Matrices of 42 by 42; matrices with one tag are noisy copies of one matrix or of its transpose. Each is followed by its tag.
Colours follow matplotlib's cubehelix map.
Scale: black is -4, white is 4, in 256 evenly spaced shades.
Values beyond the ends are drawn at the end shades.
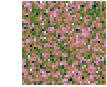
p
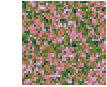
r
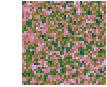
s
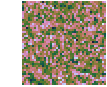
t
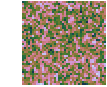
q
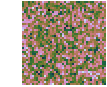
q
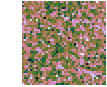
q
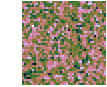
p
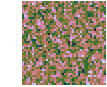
r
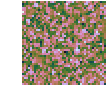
r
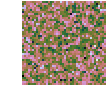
s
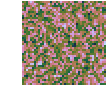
r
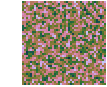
s
